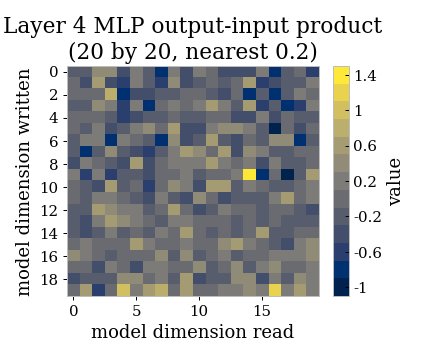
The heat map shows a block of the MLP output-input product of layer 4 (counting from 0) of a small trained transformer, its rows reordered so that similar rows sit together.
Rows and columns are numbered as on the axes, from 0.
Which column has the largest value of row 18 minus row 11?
9
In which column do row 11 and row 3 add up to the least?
6
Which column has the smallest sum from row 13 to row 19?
2
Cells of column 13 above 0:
6
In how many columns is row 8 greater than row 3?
10
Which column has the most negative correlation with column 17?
14
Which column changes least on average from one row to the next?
0
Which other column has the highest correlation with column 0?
19
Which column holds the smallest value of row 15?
17
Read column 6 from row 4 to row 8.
-0.2 0.4 -0.2 -0.6 -0.4
